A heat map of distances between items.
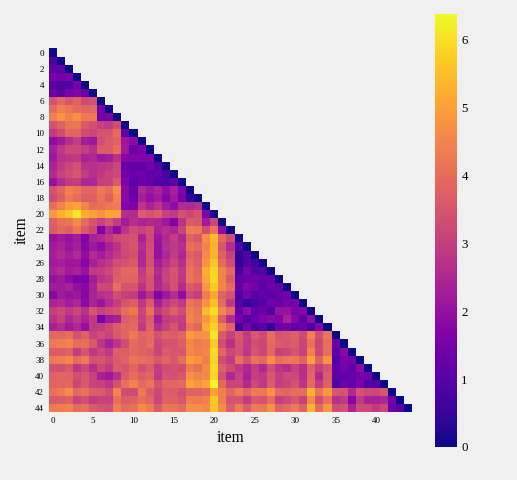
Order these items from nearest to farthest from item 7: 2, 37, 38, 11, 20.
37, 38, 11, 2, 20
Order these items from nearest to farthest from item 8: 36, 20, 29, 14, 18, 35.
36, 14, 35, 29, 18, 20
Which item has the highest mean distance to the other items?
20
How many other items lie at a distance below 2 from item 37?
7
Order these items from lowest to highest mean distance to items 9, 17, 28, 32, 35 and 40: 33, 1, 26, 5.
26, 33, 5, 1
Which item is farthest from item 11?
44
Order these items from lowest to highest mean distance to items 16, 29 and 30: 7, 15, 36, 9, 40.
15, 9, 7, 40, 36
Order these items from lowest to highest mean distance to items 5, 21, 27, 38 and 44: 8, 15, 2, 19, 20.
15, 2, 8, 19, 20
